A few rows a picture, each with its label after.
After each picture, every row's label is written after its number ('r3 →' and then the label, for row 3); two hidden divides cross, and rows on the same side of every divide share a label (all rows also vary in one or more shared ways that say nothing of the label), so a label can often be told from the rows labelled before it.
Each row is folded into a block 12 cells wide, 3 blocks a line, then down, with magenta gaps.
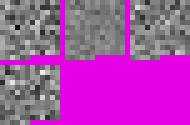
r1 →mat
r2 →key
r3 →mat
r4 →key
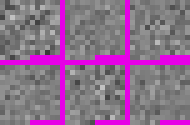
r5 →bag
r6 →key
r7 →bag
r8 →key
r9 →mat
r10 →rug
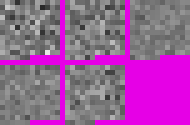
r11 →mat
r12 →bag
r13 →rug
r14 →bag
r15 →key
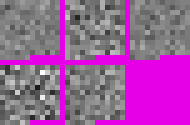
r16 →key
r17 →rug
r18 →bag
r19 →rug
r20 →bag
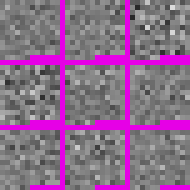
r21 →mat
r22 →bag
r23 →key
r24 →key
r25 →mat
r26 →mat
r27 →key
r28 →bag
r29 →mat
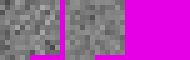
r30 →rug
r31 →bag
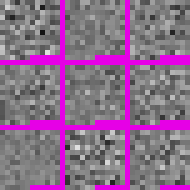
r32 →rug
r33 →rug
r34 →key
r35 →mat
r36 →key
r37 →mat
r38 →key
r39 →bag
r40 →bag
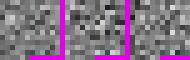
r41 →bag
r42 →rug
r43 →key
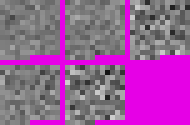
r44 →rug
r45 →mat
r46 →bag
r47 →bag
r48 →mat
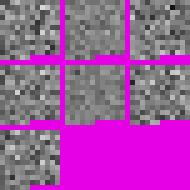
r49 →mat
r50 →mat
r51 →key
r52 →rug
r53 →rug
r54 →mat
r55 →key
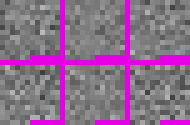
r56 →rug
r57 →rug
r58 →rug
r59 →bag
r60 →mat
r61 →bag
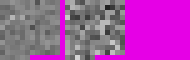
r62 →bag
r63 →key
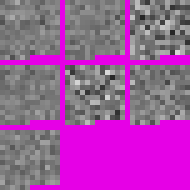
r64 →mat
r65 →mat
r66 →rug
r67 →key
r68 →bag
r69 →key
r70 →rug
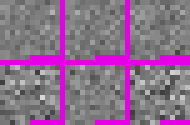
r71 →mat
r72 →mat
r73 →mat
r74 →mat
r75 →key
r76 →mat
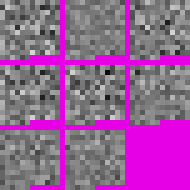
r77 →bag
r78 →key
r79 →rug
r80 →key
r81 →mat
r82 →key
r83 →bag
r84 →mat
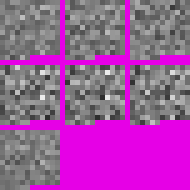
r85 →mat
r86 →rug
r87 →key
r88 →rug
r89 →rug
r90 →rug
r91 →rug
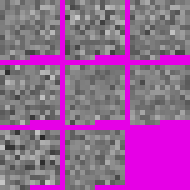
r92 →mat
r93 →bag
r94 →mat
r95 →rug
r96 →bag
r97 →rug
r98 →rug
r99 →rug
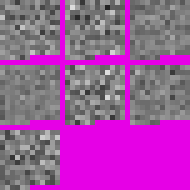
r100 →key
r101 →mat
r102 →key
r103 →bag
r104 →mat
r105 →mat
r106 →rug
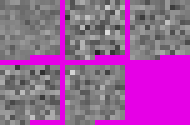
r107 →bag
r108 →rug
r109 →rug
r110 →bag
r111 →mat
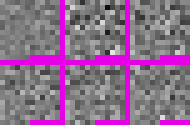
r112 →rug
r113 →mat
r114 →rug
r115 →rug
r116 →key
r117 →bag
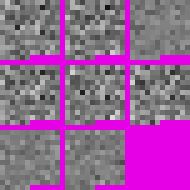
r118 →bag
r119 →bag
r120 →key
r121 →key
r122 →mat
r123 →key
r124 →bag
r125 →key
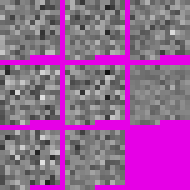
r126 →rug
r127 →bag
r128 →mat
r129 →rug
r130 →bag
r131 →key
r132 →key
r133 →mat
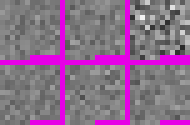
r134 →mat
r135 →key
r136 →bag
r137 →bag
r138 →key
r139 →bag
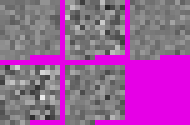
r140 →rug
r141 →mat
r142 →key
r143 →mat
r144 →mat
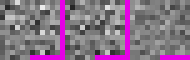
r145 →key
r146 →rug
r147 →mat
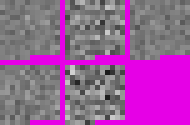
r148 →rug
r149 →key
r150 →rug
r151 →bag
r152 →bag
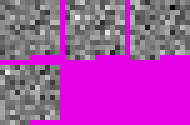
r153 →bag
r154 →bag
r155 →bag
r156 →mat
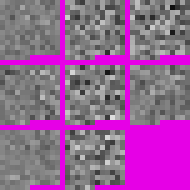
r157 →rug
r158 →rug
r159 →key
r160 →rug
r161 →mat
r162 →rug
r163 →bag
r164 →mat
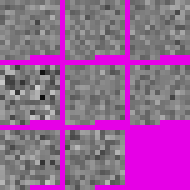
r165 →key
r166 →bag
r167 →rug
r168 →bag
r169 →rug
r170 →bag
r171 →rug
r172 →bag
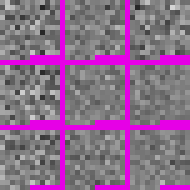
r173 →bag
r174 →bag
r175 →key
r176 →bag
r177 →rug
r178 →mat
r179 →key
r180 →rug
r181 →key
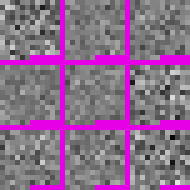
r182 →bag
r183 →bag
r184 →bag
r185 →key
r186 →rug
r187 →bag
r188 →rug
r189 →mat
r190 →mat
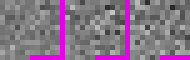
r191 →rug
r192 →rug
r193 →bag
